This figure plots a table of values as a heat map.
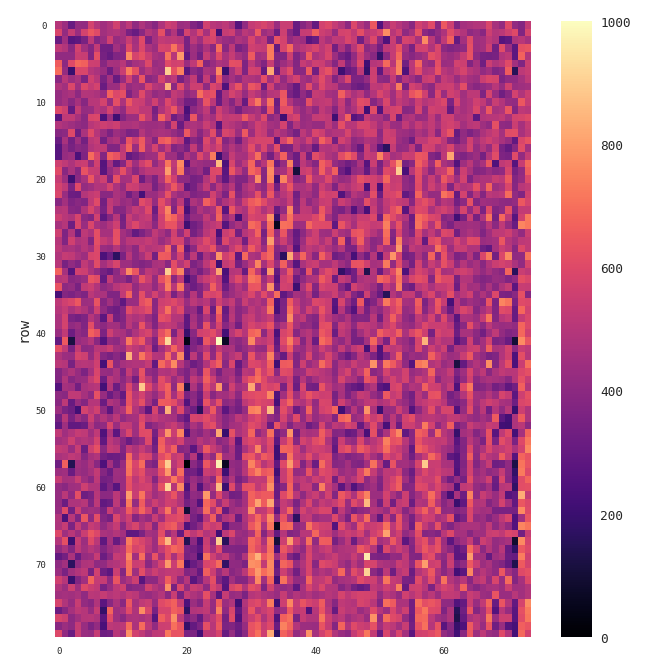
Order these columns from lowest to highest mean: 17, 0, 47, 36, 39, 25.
0, 47, 39, 25, 36, 17
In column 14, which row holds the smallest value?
50
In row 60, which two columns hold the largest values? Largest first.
17, 25
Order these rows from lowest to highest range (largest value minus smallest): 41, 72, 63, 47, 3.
3, 72, 63, 47, 41
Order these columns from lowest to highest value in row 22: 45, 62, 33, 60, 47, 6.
62, 45, 47, 6, 33, 60
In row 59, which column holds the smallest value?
71
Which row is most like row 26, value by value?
65
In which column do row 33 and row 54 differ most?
28
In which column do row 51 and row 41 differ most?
25
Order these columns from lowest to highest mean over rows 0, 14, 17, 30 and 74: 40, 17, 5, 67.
40, 17, 67, 5
